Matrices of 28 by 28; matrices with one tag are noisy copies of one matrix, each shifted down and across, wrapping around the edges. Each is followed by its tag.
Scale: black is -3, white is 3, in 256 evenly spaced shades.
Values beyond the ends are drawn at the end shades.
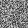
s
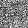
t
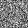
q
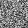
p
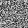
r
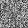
p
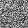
t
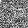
t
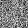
s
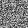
r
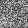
t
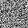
r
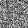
s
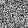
p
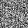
q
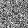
q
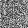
s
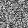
p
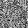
p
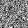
p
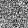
t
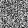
q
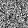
p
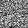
r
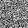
r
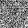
t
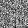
q
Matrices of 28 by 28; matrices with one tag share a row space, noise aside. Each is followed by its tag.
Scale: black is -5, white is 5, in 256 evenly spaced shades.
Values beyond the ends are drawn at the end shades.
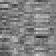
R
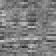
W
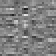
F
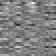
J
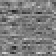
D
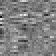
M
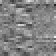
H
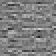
D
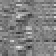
H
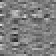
M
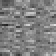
J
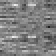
W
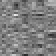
F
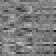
H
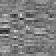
R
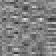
F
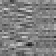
H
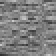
W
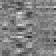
H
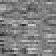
W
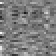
M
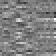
H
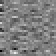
M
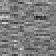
R
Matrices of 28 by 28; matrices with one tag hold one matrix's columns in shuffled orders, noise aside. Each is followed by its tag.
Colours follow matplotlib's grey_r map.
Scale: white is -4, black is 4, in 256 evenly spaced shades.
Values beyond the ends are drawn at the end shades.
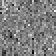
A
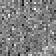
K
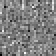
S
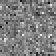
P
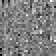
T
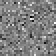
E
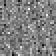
K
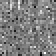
S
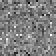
P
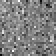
T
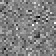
E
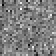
K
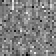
S
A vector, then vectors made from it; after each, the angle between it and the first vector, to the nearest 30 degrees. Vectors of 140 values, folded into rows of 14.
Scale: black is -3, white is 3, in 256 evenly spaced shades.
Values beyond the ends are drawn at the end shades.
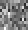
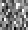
120 degrees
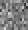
30 degrees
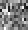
30 degrees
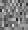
90 degrees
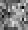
150 degrees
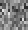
30 degrees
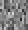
60 degrees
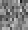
90 degrees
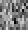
60 degrees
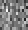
60 degrees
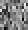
150 degrees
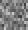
60 degrees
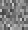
120 degrees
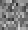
90 degrees
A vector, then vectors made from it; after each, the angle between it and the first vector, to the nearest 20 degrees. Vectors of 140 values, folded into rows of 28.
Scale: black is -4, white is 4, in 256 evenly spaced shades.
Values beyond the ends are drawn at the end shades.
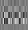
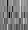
60 degrees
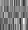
60 degrees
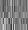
120 degrees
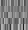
120 degrees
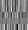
80 degrees
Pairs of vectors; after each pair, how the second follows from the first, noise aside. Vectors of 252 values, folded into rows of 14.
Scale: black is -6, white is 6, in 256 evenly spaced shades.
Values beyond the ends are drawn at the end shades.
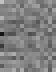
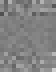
reversed, partly zeroed.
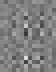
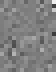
wrapped around, partly zeroed.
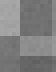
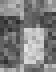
wrapped around, scaled up.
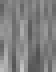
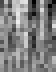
reversed, negated, scaled up.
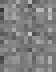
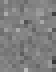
reversed, partly zeroed.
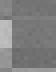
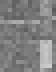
wrapped around.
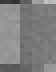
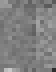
reversed, partly zeroed.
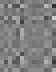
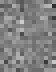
sign-scrambled.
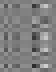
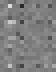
reversed, partly zeroed.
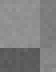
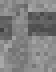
wrapped around.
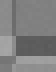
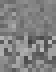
sign-scrambled.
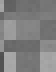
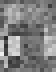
wrapped around, scaled up.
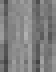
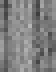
wrapped around.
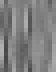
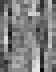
wrapped around, scaled up.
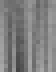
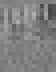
wrapped around, partly zeroed.
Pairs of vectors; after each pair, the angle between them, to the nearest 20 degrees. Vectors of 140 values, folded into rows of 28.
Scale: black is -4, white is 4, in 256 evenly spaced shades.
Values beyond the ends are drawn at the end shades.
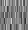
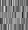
100 degrees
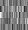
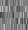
120 degrees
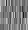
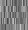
80 degrees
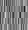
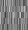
160 degrees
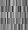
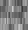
120 degrees
